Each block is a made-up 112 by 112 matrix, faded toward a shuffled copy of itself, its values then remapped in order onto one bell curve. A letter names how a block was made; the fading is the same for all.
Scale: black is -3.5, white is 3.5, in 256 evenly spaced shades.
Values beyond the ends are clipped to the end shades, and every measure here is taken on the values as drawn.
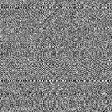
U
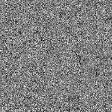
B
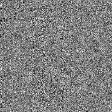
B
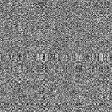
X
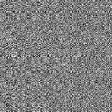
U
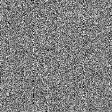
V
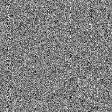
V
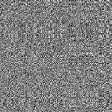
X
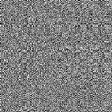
X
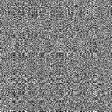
X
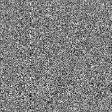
B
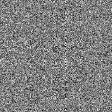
B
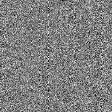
V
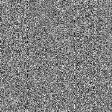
V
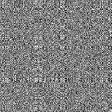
X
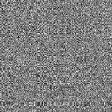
X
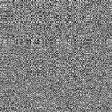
U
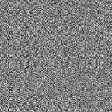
X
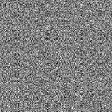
X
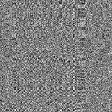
X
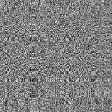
X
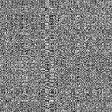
X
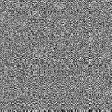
U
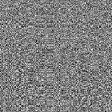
X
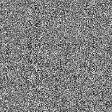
B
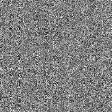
B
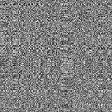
U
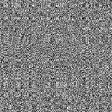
X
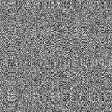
X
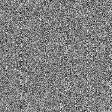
V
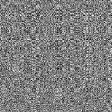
U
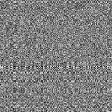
U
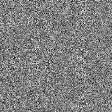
B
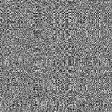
U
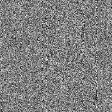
V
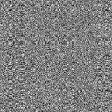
X
